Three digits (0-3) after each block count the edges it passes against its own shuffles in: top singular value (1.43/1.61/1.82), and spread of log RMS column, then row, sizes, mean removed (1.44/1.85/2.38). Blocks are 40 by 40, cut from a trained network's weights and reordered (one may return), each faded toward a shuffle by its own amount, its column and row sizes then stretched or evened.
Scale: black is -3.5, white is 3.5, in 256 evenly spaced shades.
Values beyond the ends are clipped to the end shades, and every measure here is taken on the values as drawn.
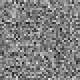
2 0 0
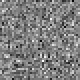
1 0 2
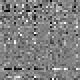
2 2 2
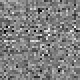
1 1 2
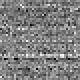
2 0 2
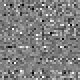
0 0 3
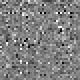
1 1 1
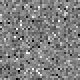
0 1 0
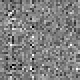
2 2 0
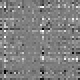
3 3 2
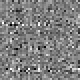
0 1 2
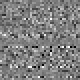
2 0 3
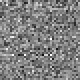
0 0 1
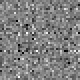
1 1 2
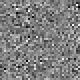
0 2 1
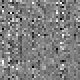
0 3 1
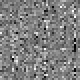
0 3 0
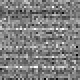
3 1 2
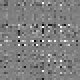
2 2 3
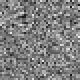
1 0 0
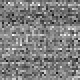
2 1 1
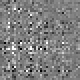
1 3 2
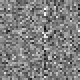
2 1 0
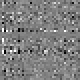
2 2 3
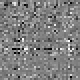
2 2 3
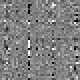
2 3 1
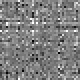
1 3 1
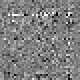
1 2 2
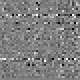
1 1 3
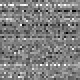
3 0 3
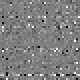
1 1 2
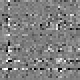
2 2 3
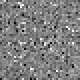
0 1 1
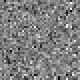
1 1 0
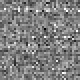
0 0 1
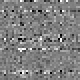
2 1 3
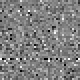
1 0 1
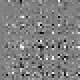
0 3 3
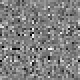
0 2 2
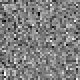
2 2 0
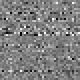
0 0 3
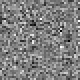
0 1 0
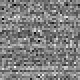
2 1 0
